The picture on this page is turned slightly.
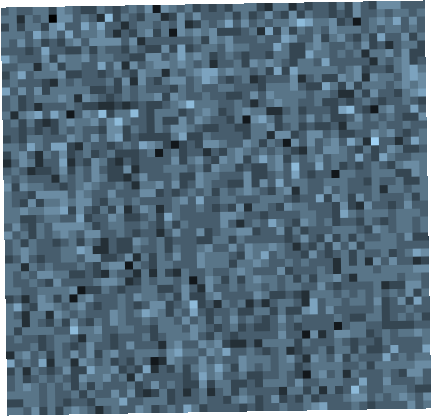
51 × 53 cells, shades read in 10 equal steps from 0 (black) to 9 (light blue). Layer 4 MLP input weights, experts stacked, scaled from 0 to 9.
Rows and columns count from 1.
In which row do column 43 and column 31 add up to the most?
14
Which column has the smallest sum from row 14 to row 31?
16
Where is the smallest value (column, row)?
7, 2
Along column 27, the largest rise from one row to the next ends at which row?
9
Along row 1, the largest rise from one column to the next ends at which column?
21
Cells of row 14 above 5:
12
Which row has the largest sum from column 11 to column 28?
44
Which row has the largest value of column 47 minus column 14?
18
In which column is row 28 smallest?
30
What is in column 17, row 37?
6
